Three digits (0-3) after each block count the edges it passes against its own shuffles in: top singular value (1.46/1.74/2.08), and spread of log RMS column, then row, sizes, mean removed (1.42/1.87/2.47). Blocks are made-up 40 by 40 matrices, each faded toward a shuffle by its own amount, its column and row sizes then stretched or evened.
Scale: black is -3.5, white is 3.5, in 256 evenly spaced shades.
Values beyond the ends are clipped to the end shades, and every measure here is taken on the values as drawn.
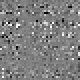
0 2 3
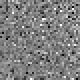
0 0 1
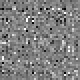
1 1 1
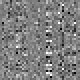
2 3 0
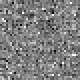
1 0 1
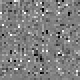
0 2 2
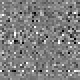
1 1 3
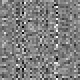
2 3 0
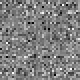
1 1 2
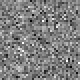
0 0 0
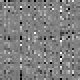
2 3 1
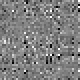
2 2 2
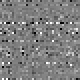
1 1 3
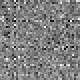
1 1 2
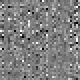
1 3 1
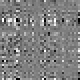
3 3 3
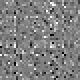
2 2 1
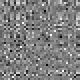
3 1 1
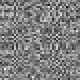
3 1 1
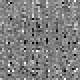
1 2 1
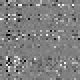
1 1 3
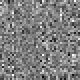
2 2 0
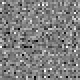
1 0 2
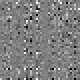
2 3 1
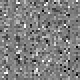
0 3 0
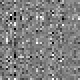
1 3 1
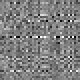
3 0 3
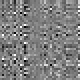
3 3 2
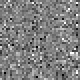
1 2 0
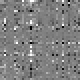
2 3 2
